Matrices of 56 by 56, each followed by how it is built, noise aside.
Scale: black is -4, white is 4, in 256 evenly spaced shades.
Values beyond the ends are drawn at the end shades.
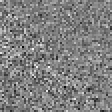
lower triangular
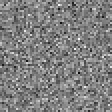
noise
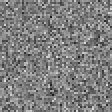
noise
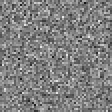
noise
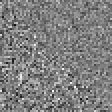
lower triangular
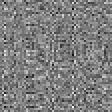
low rank
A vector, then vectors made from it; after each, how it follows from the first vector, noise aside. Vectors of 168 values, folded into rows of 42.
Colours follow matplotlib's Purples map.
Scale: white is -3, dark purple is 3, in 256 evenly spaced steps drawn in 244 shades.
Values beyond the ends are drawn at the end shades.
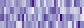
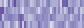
reversed, negated, shrunk.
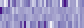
reversed, negated, partly zeroed.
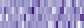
negated, partly zeroed.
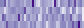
partly zeroed.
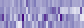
partly zeroed.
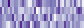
wrapped around, negated.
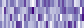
negated.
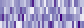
copied.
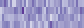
reversed, shrunk.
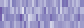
reversed, negated, shrunk.
